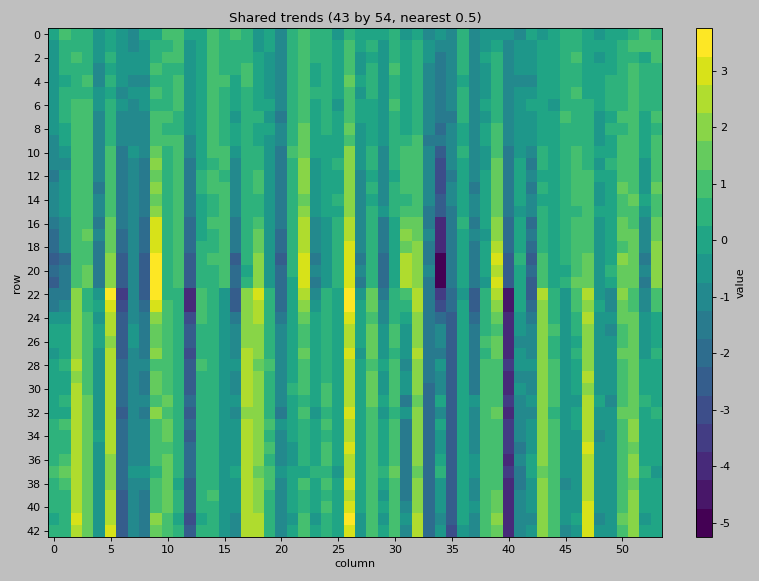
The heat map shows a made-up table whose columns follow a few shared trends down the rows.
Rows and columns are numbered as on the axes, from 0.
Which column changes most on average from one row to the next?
34
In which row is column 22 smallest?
37
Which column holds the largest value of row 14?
26
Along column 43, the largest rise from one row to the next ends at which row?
22
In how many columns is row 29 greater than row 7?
21
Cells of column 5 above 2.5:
3
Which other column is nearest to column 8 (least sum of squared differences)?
20
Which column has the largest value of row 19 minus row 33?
31
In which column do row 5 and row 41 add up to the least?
40
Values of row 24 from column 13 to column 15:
1 0.5 -0.5
